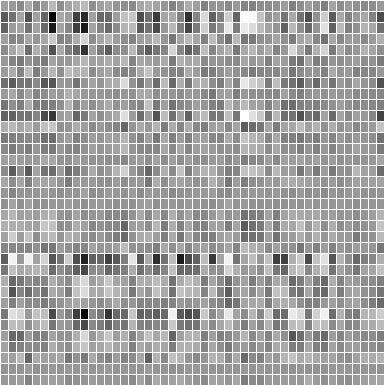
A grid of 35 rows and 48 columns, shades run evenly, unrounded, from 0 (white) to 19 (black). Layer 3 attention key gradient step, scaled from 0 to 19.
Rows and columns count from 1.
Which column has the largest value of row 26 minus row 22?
2
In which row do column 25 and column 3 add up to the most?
24
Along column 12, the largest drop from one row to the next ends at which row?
25
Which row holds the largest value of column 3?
31
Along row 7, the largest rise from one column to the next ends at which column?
5
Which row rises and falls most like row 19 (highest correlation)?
9
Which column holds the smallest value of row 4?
11
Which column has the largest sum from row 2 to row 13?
7
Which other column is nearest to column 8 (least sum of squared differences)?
12
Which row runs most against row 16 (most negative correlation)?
22
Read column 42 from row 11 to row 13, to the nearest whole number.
11 6 9
